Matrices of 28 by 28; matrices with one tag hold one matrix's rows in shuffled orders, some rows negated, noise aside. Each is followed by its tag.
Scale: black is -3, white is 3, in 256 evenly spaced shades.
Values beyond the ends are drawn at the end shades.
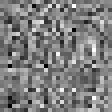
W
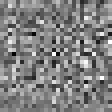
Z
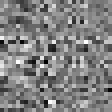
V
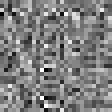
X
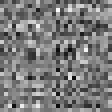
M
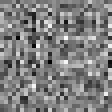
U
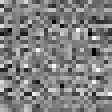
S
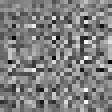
Z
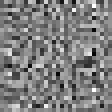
W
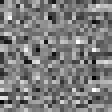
S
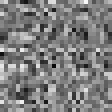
V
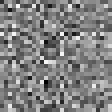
X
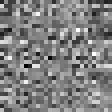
S
